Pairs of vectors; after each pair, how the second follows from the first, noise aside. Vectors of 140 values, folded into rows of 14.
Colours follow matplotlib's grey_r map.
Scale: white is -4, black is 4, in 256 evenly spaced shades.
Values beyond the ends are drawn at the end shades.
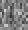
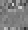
wrapped around, partly zeroed.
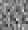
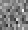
copied.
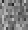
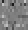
partly zeroed.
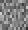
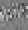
partly zeroed.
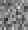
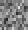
copied.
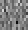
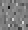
wrapped around, partly zeroed.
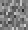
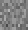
wrapped around, shrunk.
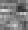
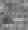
wrapped around, shrunk.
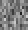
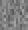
shrunk.
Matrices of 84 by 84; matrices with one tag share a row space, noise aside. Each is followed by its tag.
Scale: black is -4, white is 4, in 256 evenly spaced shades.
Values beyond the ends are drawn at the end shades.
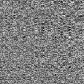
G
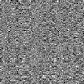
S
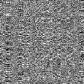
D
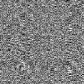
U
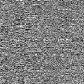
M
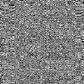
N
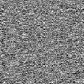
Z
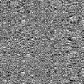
U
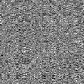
S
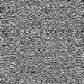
N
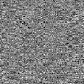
Z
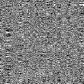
D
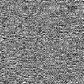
Z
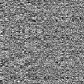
M
